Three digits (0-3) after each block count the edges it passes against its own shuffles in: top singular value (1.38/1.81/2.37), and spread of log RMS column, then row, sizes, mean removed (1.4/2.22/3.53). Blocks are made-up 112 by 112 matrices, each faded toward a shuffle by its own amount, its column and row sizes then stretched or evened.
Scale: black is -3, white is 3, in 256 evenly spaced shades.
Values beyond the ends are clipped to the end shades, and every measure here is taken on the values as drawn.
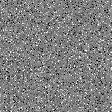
2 0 0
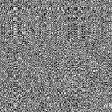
3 1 1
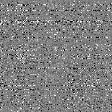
2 1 3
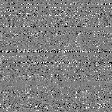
2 1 3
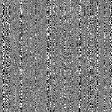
3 3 0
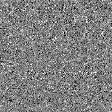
1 1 1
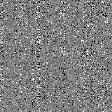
2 2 1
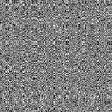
3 2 1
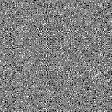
3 1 1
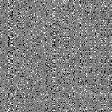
3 2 0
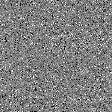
0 1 1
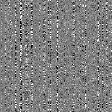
3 3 1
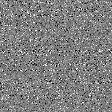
0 0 2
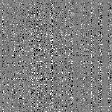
0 3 2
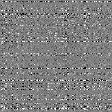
3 2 3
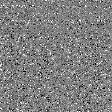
0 1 2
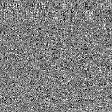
2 1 2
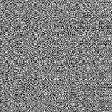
3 0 2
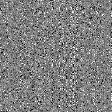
2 2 0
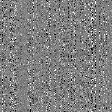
1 3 0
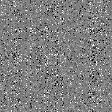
1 2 1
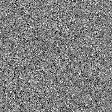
0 1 0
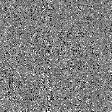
1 2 1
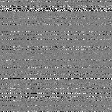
3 1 3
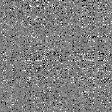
2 2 2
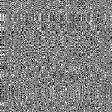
3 2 0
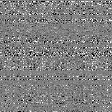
2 1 3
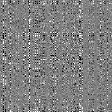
3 3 2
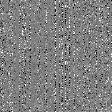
0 3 0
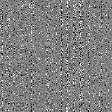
1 3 1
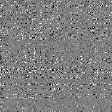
1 2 3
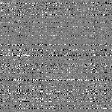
2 2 3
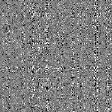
2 3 2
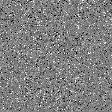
0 1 1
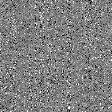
0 2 0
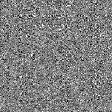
2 1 1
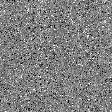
0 1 0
